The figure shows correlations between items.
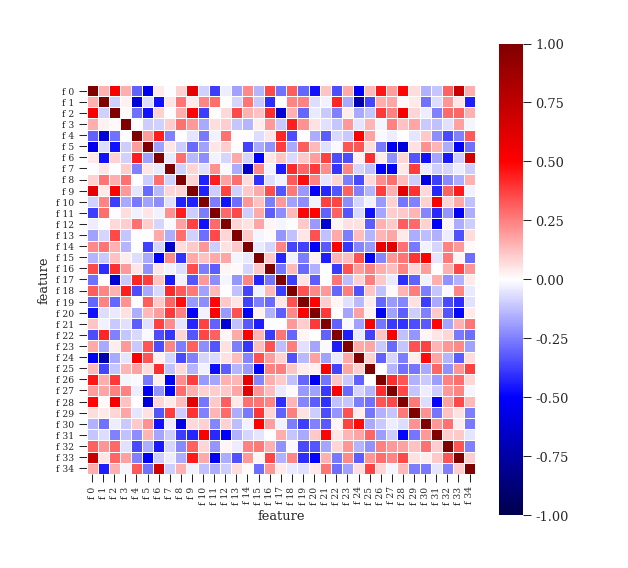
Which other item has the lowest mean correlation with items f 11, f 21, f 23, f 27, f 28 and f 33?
f 5
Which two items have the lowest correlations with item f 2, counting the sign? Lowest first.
f 17, f 5
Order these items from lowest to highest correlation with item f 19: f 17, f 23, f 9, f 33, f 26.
f 33, f 26, f 9, f 23, f 17
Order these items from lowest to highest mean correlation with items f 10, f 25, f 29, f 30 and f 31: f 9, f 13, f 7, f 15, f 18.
f 13, f 9, f 18, f 7, f 15
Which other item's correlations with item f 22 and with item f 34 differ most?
f 6
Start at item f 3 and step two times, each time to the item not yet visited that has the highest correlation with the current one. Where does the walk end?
f 7
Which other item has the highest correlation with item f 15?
f 30
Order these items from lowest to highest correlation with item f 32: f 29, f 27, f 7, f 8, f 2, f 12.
f 8, f 7, f 12, f 29, f 27, f 2
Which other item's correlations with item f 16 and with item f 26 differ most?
f 14
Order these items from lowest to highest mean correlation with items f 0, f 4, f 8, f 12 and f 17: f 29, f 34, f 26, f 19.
f 29, f 19, f 34, f 26
